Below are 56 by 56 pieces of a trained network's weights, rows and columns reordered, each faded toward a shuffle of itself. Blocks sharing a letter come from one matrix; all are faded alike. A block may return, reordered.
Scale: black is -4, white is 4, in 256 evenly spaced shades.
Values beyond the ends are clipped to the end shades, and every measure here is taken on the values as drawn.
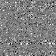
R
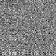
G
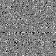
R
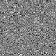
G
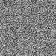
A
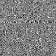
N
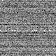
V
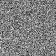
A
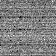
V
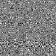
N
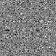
G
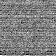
V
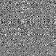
N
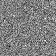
A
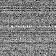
V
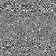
N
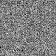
A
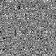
N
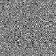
G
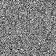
A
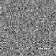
G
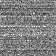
V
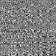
R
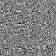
G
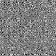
R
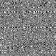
R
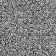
A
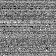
V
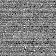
V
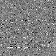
R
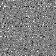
R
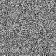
A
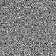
N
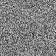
A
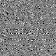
R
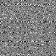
R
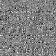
N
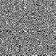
G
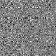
N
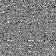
R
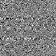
N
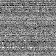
V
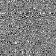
N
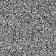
A
